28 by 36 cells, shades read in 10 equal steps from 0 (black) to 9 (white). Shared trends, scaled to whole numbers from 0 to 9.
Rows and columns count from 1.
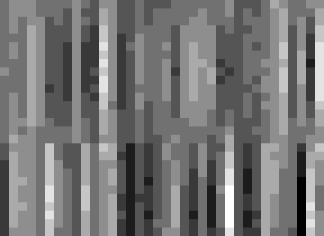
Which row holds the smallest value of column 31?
28
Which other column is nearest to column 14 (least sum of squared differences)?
27
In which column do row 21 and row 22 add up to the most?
26
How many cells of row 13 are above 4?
15
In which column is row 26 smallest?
34
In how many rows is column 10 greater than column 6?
1
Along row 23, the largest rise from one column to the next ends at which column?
35
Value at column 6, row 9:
3
